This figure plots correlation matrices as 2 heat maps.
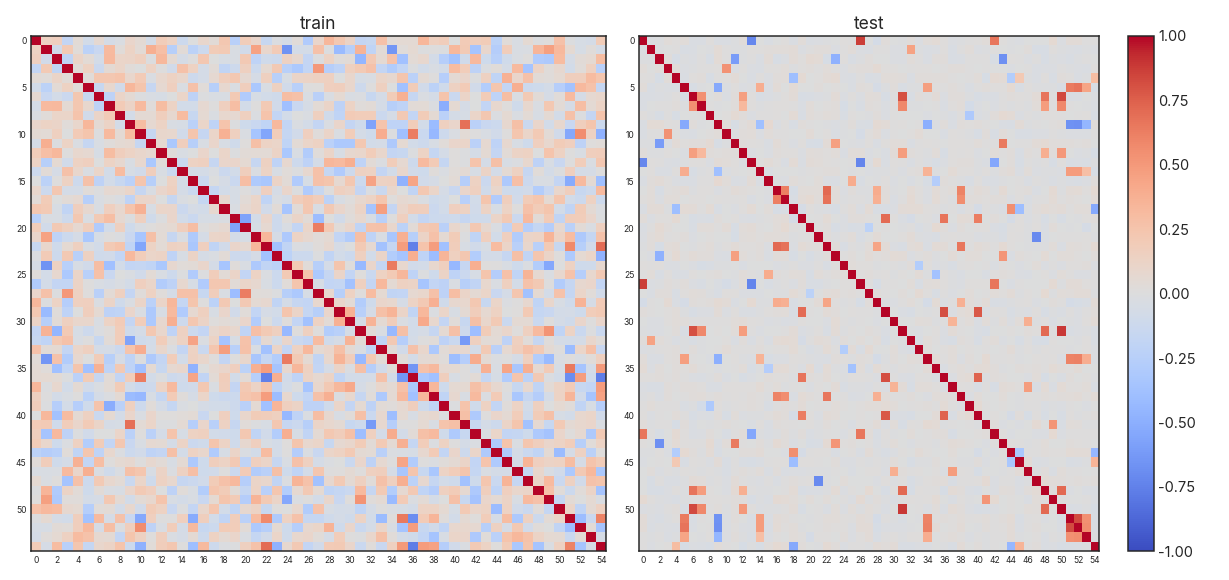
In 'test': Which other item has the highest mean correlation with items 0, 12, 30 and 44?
26
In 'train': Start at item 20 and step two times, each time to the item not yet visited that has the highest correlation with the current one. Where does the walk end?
3
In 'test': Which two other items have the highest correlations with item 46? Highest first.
37, 30
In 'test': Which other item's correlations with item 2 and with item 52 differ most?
51
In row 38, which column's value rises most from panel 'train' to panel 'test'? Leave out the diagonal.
17
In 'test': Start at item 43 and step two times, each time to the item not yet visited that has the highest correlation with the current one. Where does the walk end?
23
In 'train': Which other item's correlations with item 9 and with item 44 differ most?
41
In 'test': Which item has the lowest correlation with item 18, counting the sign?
54
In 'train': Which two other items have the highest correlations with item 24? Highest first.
34, 42
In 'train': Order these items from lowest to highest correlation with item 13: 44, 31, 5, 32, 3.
31, 3, 32, 5, 44
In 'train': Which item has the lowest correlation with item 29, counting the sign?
1
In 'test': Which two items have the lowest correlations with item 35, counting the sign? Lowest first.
25, 15
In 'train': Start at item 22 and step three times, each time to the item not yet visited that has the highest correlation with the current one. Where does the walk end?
35
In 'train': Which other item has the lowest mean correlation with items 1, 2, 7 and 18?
24
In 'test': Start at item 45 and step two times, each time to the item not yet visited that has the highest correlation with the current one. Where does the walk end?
4
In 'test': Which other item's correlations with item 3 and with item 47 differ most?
21
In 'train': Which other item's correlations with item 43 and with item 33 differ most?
51
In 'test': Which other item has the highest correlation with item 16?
22
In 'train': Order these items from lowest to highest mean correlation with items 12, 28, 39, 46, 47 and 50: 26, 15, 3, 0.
26, 3, 15, 0
